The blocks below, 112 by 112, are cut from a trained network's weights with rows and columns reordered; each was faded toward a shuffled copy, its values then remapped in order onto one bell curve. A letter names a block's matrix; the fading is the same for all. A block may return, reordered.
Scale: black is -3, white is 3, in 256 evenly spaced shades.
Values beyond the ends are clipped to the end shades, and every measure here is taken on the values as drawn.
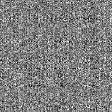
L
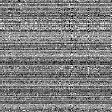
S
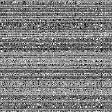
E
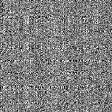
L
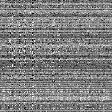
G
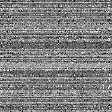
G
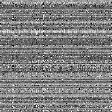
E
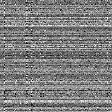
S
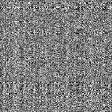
L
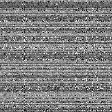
E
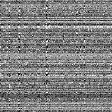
S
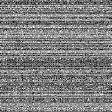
S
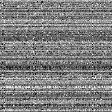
S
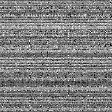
G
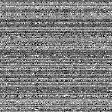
E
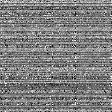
E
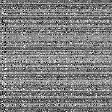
E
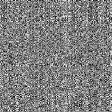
L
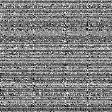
E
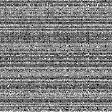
S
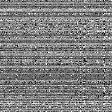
E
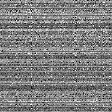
E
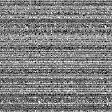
S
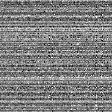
S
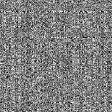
L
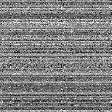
S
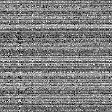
S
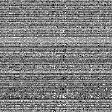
S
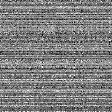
S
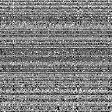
E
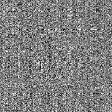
L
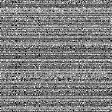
E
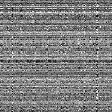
S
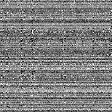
S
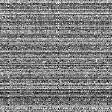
S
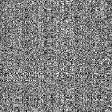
L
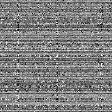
E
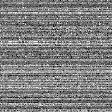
S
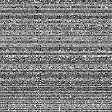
G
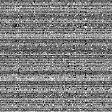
G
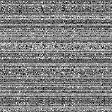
G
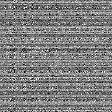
E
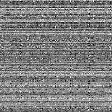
S
